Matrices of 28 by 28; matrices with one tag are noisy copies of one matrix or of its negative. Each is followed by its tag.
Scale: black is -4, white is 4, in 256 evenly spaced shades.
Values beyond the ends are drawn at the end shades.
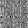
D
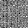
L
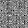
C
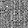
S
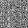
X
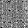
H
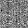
C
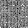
L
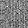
S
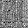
H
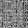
H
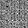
S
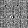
D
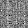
C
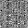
C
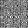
D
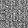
S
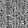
C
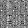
C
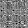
C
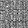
S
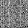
X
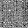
H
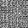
L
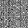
X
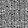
S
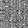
S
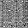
H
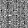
C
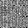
L
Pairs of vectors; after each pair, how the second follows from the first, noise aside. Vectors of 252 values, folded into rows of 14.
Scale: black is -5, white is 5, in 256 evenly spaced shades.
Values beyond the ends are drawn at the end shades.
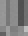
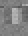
wrapped around, negated, partly zeroed.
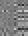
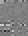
reversed, partly zeroed.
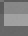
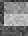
scaled up.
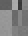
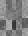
wrapped around.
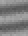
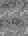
wrapped around, partly zeroed.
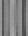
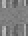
reversed, negated, partly zeroed.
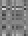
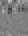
wrapped around, negated, partly zeroed.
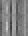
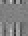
wrapped around, partly zeroed.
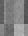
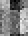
wrapped around, negated, scaled up.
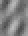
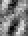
negated, scaled up.
